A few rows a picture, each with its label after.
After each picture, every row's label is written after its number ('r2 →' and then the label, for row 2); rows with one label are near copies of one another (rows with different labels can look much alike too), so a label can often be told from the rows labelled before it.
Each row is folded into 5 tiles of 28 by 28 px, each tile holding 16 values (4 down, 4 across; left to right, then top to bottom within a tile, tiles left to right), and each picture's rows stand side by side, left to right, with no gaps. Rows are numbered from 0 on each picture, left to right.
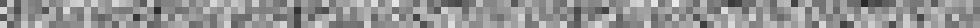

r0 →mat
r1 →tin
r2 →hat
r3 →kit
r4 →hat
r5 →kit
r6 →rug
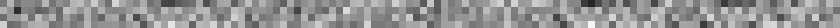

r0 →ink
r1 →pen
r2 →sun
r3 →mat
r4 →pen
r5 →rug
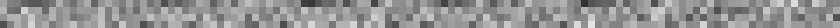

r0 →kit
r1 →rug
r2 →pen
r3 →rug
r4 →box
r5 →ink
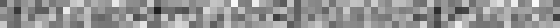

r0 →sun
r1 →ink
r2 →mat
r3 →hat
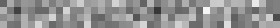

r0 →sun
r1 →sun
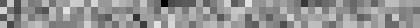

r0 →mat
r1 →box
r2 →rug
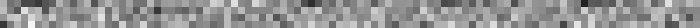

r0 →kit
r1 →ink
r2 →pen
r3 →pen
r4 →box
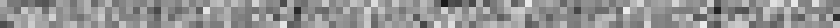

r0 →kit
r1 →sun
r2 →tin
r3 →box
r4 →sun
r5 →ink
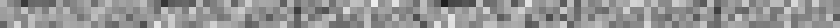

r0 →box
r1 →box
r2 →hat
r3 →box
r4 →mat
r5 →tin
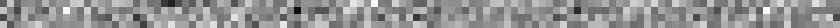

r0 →mat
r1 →pen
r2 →ink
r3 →mat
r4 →ink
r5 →sun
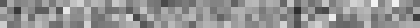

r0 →sun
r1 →rug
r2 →hat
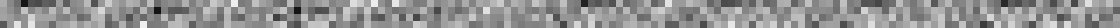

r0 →box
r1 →ink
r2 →ink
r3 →sun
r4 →box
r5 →pen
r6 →kit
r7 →rug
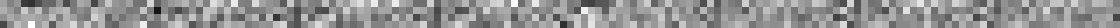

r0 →pen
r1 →ink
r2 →hat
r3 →hat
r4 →kit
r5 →mat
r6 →mat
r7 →mat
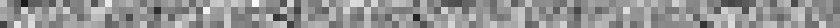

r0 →box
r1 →sun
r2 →mat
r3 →kit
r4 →sun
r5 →kit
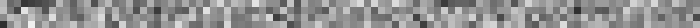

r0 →kit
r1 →sun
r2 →mat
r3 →rug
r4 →ink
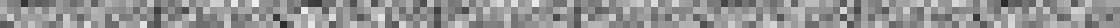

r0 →rug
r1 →hat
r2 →kit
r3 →hat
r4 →hat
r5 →rug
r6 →mat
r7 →box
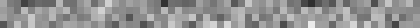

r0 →box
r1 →rug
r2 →pen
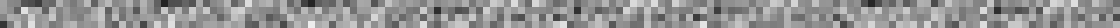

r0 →kit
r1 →box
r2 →pen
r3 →ink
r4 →ink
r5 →ink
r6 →pen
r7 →ink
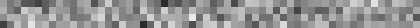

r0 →kit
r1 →rug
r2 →ink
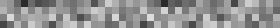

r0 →rug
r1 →rug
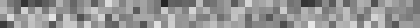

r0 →rug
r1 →box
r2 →pen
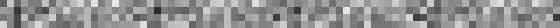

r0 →hat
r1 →ink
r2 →sun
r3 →mat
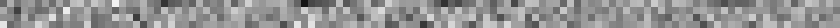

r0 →sun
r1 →box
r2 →box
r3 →rug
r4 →mat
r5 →rug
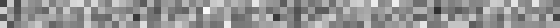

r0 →mat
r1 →sun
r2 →hat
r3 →ink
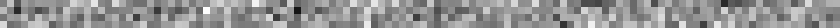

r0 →ink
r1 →sun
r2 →tin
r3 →hat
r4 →kit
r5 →box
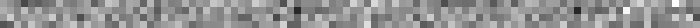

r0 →rug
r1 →mat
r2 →tin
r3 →rug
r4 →sun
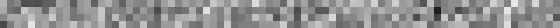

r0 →kit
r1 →sun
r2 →hat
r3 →tin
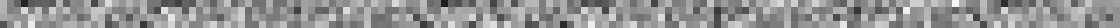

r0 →box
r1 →kit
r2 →sun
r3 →rug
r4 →kit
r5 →hat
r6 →sun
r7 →box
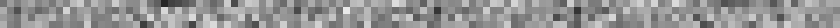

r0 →sun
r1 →rug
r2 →sun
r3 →tin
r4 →hat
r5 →rug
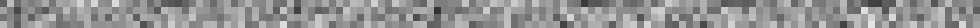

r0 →hat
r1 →kit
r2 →ink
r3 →tin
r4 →rug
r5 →kit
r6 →kit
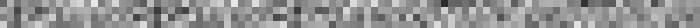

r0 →hat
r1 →hat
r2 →ink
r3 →box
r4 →box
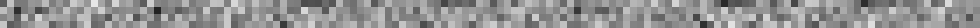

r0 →tin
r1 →tin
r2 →kit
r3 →rug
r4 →ink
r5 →rug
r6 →box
